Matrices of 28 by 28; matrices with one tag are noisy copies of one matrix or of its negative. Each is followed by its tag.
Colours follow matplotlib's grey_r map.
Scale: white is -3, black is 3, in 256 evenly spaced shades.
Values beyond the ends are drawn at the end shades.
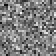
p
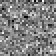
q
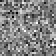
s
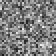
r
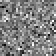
p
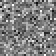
p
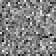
r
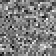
r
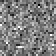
s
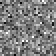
p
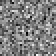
r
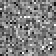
r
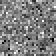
r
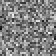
s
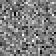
q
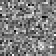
r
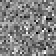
r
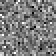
r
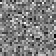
p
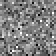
s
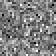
s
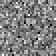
r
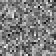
s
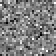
p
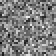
r
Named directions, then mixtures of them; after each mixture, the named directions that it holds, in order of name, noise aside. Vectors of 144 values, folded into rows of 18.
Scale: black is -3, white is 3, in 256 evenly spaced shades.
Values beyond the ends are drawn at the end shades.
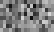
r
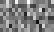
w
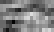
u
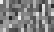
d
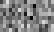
r, w.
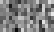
d, r.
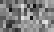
r, u.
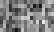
d, r, u.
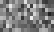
r.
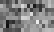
r, u, w.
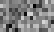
r, u, w.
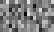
r, w.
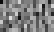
d.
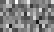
w.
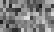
d, r, u.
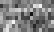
r, u.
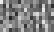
d.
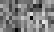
d, r, u.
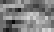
u.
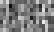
d, r.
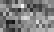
r, u, w.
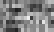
d, r, u.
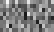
w.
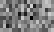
r.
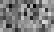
r.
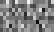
w.
